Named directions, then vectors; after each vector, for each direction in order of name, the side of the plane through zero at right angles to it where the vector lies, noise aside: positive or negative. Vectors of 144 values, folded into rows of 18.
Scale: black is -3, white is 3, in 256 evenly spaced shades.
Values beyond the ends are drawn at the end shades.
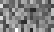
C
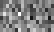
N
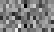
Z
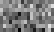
negative, negative, positive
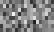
negative, negative, negative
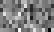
positive, positive, negative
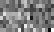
positive, positive, negative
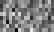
negative, positive, negative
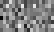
negative, positive, positive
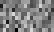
negative, positive, negative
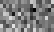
positive, positive, positive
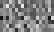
negative, positive, positive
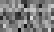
negative, negative, positive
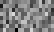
negative, positive, negative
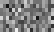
positive, negative, negative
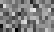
negative, negative, negative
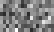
positive, negative, positive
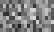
negative, negative, negative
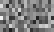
positive, negative, negative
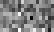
positive, positive, negative
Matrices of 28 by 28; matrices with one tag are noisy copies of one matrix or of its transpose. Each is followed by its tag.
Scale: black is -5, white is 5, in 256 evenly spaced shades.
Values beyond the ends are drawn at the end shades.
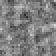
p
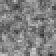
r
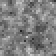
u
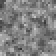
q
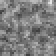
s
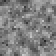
q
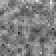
s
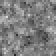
u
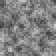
q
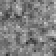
r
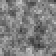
u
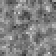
p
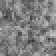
r
